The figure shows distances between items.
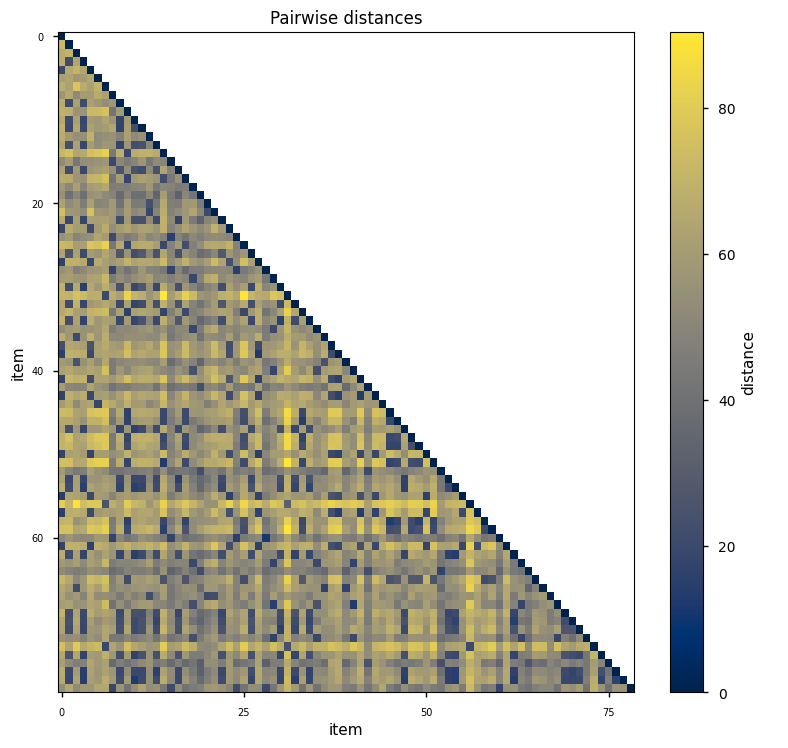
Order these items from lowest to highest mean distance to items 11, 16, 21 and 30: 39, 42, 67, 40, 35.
67, 42, 39, 35, 40
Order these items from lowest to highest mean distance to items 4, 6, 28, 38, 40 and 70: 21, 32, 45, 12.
32, 12, 21, 45
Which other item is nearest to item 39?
66
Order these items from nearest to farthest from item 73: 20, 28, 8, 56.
56, 20, 8, 28
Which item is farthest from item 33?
31
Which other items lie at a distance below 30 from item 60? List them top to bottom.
7, 15, 24, 28, 78
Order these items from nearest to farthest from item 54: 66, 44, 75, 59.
75, 66, 44, 59
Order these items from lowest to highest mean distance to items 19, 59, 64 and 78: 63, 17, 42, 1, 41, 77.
42, 17, 63, 77, 1, 41
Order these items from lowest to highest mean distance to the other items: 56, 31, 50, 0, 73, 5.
50, 0, 5, 73, 31, 56
